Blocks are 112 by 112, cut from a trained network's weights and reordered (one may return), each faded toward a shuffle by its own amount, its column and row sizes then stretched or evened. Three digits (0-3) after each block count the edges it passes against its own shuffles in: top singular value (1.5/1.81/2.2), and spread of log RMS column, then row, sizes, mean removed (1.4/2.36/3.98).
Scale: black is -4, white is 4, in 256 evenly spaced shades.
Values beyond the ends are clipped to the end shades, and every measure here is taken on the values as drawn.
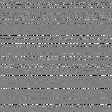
3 0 3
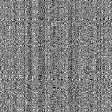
3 1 2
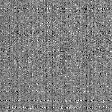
2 1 2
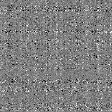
1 1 2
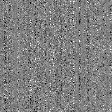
0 2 0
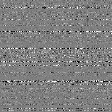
1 1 3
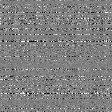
2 0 3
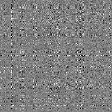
3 2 2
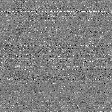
1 0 2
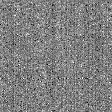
1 0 1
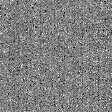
0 1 0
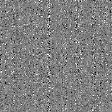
0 2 1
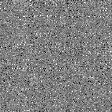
0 0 2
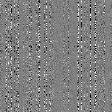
2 3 1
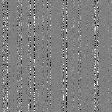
2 3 0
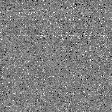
0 1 1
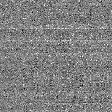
1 1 0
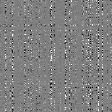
1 3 2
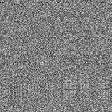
3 0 1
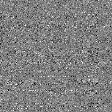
0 1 2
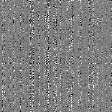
1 3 1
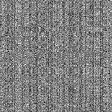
3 0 1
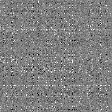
1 2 1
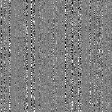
1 3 0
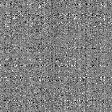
1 1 2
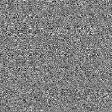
2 1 2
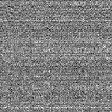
3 1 1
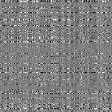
3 0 3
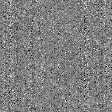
0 2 0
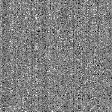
1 1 1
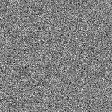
2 0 0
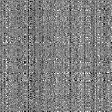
3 2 2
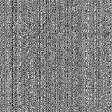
3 2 0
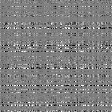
3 1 3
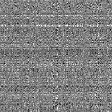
3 2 1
